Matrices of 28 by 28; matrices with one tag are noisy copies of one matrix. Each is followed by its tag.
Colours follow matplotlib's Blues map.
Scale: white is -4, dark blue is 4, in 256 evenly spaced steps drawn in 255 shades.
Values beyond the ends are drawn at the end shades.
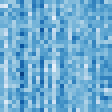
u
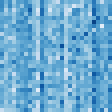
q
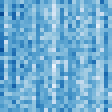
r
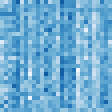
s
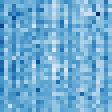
r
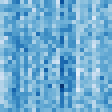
s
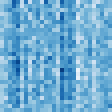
s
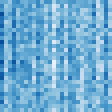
r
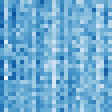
r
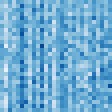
u
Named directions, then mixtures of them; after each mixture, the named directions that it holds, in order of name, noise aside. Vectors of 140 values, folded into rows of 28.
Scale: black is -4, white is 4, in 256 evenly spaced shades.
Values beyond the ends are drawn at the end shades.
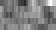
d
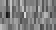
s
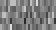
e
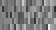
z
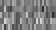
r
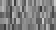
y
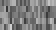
d, e, r.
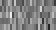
y, z.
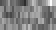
d.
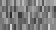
e, y, z.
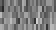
r, y, z.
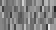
z.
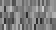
r.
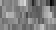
d.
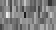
d, s.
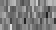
d, e.
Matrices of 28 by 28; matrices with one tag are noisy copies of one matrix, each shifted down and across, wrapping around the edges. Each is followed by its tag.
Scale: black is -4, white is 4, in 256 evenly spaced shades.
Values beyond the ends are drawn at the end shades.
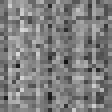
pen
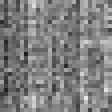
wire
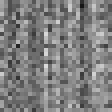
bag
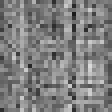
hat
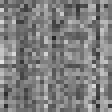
hat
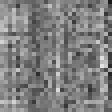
hat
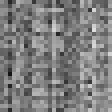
pen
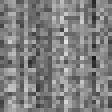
pen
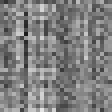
hat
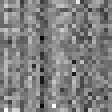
bag
